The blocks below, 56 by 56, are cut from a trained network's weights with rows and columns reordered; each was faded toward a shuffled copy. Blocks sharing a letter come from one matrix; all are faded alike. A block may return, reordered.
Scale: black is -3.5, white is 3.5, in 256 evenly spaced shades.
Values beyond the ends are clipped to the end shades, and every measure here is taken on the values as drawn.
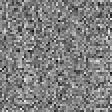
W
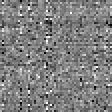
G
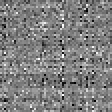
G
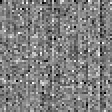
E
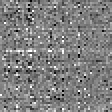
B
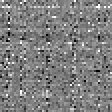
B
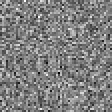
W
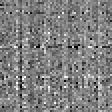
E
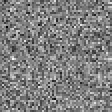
W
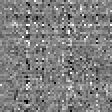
B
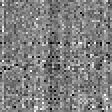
E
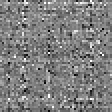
B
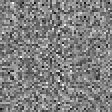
W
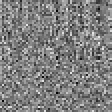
W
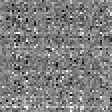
B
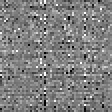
G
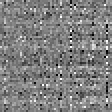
G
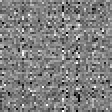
G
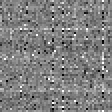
B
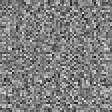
W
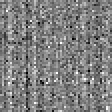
E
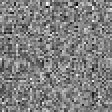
W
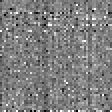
E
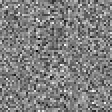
W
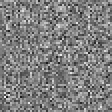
W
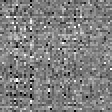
G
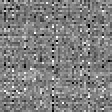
G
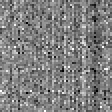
E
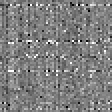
E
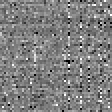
G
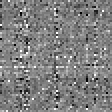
B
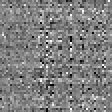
G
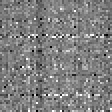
E
